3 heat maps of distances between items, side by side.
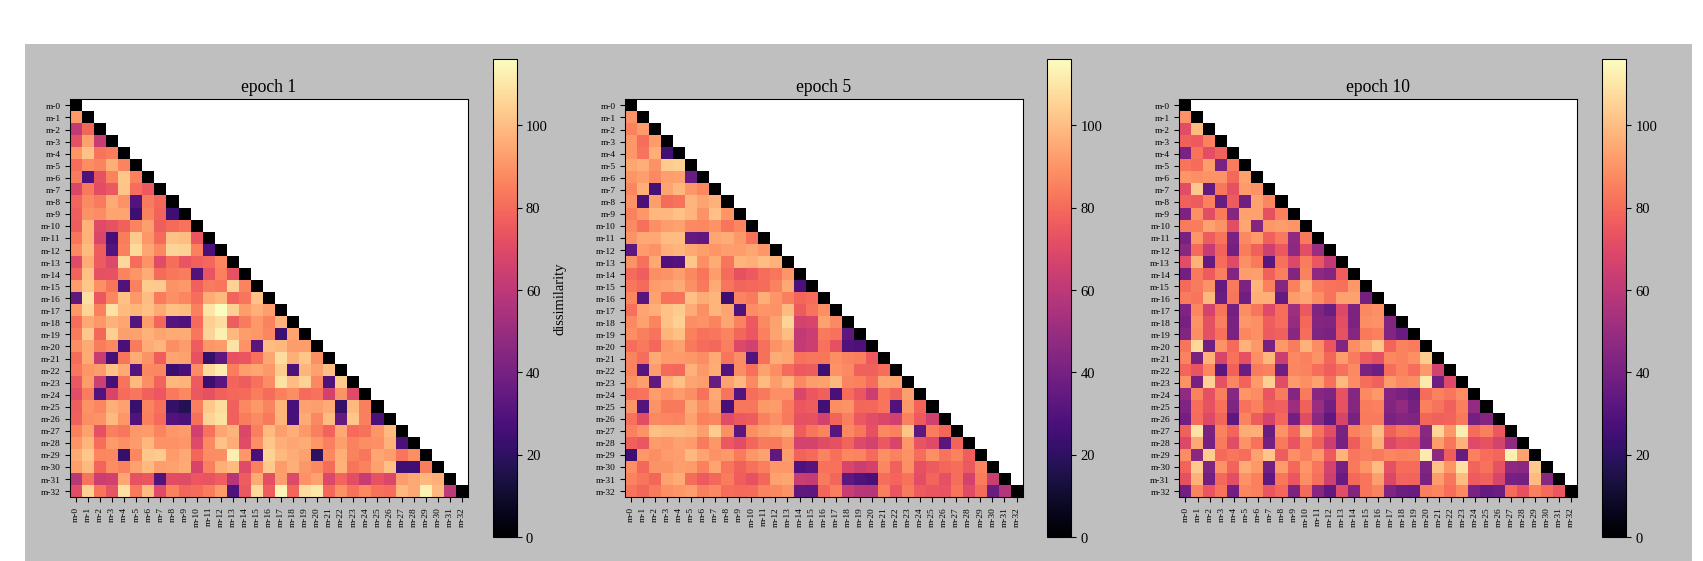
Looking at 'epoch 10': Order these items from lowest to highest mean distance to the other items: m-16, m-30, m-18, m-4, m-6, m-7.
m-4, m-18, m-7, m-30, m-16, m-6
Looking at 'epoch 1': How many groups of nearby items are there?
11
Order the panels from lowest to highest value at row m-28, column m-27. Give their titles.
epoch 1, epoch 10, epoch 5
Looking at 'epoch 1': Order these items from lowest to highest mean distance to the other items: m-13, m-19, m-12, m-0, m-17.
m-0, m-13, m-12, m-19, m-17
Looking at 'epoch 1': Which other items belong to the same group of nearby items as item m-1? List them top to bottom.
m-6
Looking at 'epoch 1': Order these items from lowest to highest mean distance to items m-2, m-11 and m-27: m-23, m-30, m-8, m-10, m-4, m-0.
m-23, m-30, m-10, m-0, m-4, m-8
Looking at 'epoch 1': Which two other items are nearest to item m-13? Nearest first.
m-32, m-31
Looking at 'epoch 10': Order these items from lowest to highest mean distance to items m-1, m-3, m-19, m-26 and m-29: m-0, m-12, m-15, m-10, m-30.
m-12, m-0, m-15, m-10, m-30
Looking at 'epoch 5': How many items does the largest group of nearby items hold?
5
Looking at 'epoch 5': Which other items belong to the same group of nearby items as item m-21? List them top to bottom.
m-10
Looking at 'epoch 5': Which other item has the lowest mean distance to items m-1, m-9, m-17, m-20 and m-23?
m-24
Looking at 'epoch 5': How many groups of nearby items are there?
10
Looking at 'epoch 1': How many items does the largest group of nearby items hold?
7
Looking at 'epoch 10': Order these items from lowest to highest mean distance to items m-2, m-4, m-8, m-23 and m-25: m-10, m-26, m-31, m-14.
m-26, m-14, m-31, m-10
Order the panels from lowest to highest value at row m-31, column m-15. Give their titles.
epoch 5, epoch 10, epoch 1
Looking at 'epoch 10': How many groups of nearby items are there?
5
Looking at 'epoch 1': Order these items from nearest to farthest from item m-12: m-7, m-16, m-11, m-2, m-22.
m-11, m-2, m-7, m-16, m-22
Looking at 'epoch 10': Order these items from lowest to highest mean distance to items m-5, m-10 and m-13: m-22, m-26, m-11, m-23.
m-22, m-26, m-11, m-23
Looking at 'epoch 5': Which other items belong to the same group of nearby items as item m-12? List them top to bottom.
m-0, m-29
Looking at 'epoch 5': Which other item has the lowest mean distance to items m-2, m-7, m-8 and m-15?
m-23
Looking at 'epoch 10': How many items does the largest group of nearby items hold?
13
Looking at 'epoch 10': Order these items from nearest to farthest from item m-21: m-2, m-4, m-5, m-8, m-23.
m-23, m-8, m-5, m-4, m-2
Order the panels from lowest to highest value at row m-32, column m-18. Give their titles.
epoch 10, epoch 5, epoch 1
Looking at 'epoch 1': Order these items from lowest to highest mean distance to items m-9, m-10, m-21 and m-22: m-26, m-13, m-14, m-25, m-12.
m-25, m-26, m-14, m-13, m-12
